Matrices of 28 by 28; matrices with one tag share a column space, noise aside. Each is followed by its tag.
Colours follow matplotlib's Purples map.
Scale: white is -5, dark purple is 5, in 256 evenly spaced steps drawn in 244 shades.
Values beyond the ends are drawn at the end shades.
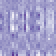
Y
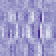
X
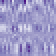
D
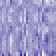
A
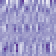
D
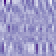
D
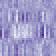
X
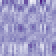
D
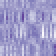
X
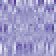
D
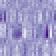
X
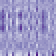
Y
